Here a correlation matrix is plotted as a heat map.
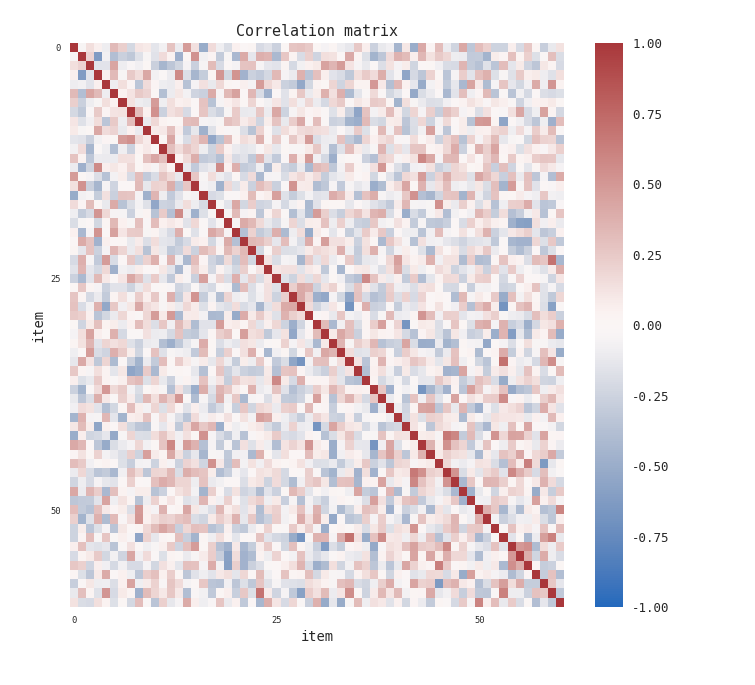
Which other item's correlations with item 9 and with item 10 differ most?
16
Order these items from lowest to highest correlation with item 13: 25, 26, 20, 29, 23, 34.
29, 26, 23, 25, 34, 20
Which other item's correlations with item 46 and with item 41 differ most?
32
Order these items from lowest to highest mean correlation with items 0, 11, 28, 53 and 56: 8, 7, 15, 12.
7, 8, 15, 12
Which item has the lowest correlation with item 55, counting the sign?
19
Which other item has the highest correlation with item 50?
60
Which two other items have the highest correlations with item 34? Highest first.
53, 59
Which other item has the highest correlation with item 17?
45
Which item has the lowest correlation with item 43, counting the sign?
37
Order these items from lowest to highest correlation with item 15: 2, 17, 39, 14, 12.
2, 17, 39, 14, 12
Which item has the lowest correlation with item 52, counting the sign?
31
